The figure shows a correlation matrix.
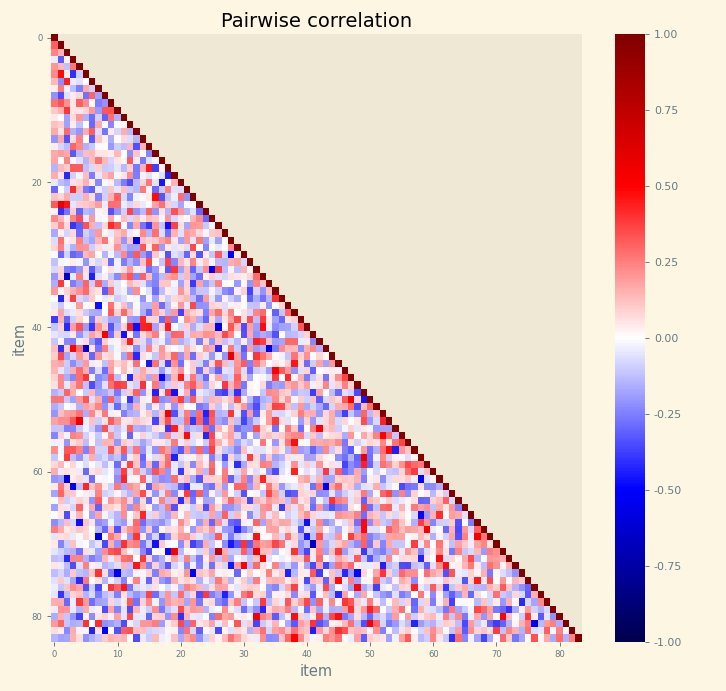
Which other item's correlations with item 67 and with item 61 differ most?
58
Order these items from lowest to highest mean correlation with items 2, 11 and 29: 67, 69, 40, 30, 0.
67, 40, 69, 30, 0
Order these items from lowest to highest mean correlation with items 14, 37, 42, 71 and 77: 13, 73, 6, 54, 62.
6, 13, 62, 73, 54
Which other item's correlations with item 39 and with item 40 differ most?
12
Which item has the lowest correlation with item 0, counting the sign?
39
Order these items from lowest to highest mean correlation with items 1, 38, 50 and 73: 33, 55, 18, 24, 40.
24, 18, 40, 55, 33
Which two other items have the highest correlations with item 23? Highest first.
1, 2
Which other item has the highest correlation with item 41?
8
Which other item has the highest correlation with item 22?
16
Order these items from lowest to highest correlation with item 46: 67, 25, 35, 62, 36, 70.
25, 67, 62, 70, 36, 35
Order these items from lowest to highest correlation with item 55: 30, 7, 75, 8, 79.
30, 7, 8, 75, 79
